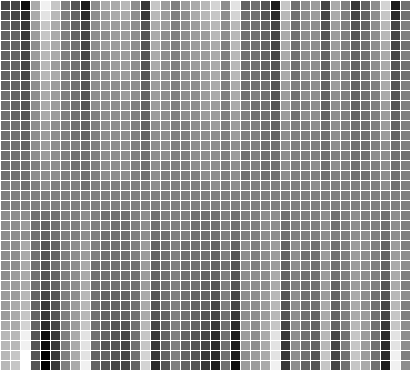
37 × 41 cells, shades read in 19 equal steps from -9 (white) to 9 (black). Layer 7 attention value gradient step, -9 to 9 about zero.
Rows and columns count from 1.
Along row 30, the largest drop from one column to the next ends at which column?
40
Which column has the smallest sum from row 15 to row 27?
3
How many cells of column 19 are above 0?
13
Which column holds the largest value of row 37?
5
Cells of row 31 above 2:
7
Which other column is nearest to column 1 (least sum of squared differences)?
27
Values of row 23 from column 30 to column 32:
0 0 0
